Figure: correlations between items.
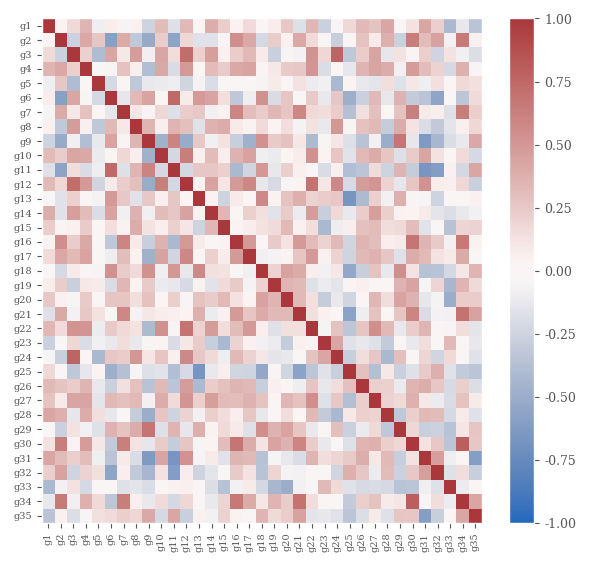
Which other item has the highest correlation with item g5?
g2
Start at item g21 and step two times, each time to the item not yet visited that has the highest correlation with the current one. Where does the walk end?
g30
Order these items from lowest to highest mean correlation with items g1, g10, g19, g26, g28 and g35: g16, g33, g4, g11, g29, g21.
g33, g11, g29, g21, g16, g4
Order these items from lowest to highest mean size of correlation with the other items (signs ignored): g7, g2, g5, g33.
g5, g33, g7, g2
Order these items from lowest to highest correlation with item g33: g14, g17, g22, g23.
g14, g22, g17, g23
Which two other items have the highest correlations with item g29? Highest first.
g9, g18
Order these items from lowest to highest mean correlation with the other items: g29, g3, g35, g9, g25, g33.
g25, g33, g9, g35, g29, g3
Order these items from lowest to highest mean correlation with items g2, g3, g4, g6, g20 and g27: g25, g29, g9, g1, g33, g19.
g25, g33, g9, g19, g29, g1
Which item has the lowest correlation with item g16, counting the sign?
g11
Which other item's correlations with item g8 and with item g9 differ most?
g12
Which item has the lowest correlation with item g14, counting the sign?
g23
